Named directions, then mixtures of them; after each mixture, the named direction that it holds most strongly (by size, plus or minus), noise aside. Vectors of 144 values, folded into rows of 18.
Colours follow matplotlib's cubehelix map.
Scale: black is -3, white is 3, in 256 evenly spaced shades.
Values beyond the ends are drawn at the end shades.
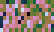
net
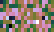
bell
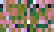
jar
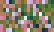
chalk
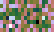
bell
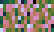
jar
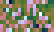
chalk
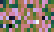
bell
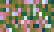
chalk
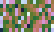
net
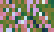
chalk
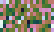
net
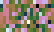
jar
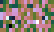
bell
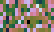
net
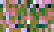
jar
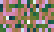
jar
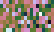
chalk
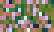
chalk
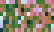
net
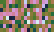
bell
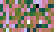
jar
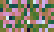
jar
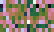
jar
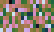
chalk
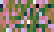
jar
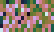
net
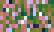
chalk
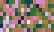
net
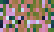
bell
